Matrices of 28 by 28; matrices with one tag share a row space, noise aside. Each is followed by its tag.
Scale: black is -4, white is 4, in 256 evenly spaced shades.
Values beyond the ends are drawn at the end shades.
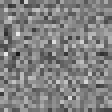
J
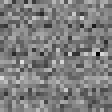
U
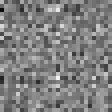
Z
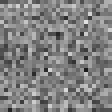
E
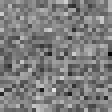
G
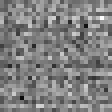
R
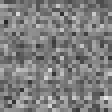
R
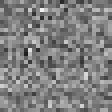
E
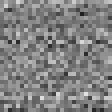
E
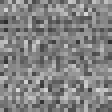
E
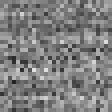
U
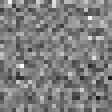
R
